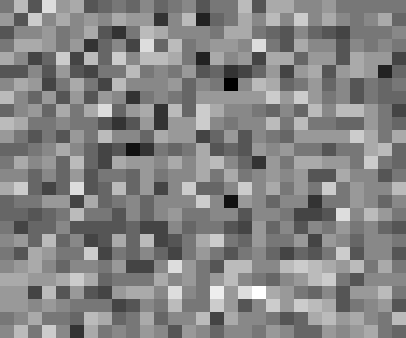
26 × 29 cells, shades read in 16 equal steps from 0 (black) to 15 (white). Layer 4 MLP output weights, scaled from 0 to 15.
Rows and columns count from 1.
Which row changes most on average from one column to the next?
5
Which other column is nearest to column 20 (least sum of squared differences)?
1
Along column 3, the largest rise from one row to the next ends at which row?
2
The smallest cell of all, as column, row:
17, 7
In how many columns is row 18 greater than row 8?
6
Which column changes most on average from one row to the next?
9
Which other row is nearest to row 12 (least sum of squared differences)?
18
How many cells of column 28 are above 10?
2
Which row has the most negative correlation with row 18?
3
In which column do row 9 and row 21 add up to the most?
13
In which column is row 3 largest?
11
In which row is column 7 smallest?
4
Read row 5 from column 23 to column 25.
9 9 5
